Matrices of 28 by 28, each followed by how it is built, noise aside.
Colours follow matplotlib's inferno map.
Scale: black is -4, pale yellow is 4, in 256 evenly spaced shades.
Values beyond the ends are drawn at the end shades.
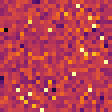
sparse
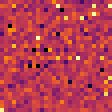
sparse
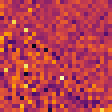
lower triangular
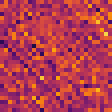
Toeplitz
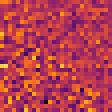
lower triangular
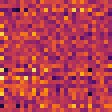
low rank
